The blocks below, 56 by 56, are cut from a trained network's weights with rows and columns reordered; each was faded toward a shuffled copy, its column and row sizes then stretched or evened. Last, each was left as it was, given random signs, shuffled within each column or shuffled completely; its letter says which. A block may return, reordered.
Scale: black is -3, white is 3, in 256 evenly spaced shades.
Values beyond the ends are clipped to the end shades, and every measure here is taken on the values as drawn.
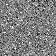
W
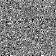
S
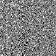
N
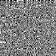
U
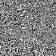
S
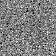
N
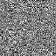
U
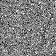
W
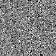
N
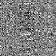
U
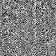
U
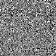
S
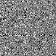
S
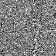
N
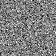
W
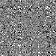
U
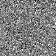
N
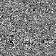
S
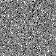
N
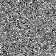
W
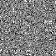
U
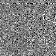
S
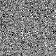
S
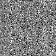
N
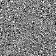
N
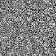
U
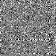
S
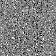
N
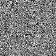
S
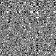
U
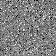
W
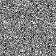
S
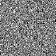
S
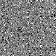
N
